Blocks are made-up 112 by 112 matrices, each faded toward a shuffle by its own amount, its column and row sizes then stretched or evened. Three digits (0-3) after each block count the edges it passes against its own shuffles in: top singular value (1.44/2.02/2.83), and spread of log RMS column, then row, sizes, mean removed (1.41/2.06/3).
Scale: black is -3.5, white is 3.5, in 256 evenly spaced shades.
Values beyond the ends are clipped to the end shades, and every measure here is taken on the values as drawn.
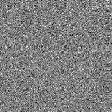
2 0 1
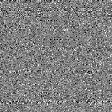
2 0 2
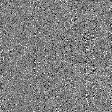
1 2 0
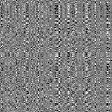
3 3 0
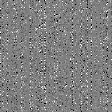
2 3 0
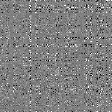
1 3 3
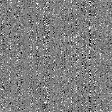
1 3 0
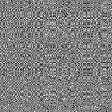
3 0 3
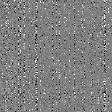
2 3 1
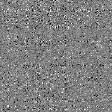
1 2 2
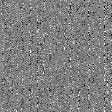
1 3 0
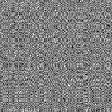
3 1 0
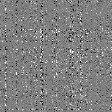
0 3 2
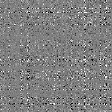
1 3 3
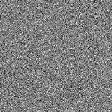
2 1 0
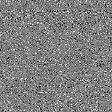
1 0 2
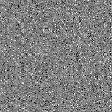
2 1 0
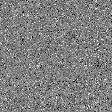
1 1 1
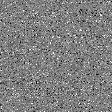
0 0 2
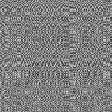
3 0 3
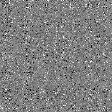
0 2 2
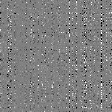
2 3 2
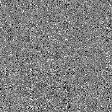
0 2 2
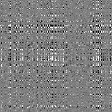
3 3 3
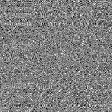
2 0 1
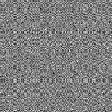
3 1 2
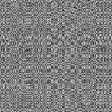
3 3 0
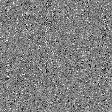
1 1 0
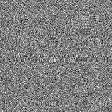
2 0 0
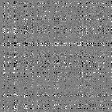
2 3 3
